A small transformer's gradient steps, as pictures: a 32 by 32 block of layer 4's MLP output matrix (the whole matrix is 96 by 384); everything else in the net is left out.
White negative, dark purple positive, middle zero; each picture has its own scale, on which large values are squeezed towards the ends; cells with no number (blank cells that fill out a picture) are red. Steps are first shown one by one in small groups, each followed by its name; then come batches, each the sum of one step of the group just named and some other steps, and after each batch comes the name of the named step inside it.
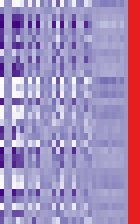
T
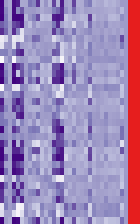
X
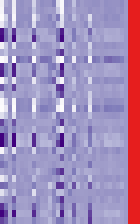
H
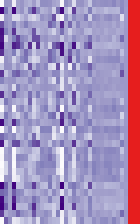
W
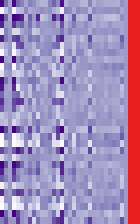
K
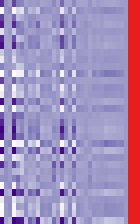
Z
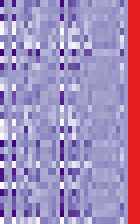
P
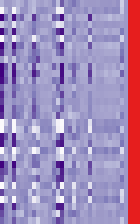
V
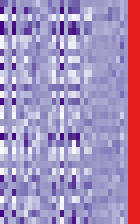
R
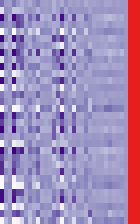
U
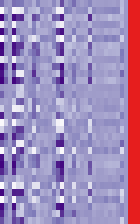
V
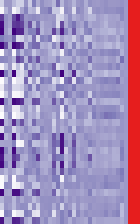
T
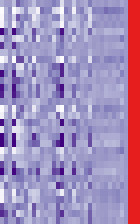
H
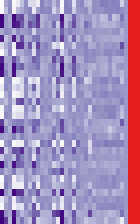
T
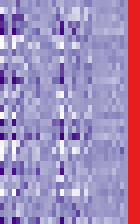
X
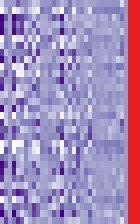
K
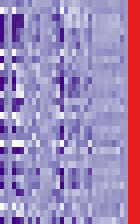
K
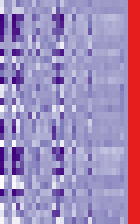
U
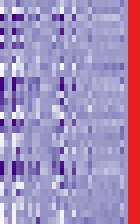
K
